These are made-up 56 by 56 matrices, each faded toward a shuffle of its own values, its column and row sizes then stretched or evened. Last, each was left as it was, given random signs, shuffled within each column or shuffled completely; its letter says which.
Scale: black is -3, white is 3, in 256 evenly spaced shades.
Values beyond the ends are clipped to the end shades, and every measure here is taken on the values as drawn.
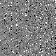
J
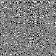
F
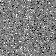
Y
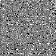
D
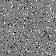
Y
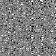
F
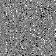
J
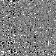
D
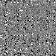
D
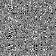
D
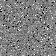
Y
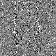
J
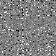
D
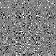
F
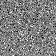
Y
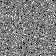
Y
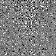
F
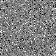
J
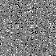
D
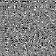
F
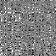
F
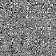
D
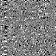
F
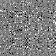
F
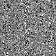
J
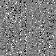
J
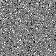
Y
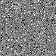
J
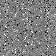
J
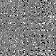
F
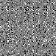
F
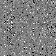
J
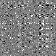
F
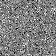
Y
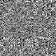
F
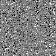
J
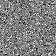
Y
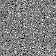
J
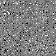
D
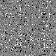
D
